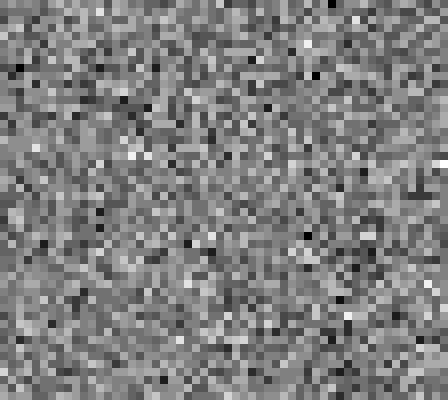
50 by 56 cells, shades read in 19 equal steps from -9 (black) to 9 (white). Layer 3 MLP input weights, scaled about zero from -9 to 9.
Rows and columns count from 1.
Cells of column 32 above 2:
9
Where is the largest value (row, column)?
21, 56
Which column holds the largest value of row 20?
17
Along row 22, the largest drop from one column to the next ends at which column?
42
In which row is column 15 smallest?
46
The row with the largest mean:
36
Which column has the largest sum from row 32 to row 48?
54
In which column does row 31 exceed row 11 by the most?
25
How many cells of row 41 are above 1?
15
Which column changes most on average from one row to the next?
47
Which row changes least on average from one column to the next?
26
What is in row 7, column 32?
3
